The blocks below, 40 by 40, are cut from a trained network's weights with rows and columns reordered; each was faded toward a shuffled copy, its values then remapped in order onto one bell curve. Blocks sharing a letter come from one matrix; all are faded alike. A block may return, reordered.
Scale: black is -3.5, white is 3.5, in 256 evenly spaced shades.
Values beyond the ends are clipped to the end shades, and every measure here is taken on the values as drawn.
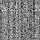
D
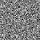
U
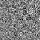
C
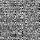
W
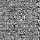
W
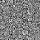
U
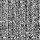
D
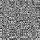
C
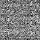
W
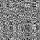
C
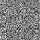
C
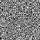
U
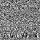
C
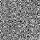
U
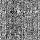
D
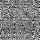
W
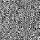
C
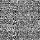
W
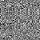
C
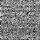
W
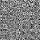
U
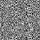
C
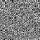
U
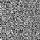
C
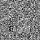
U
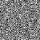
U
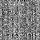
D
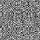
C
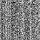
D
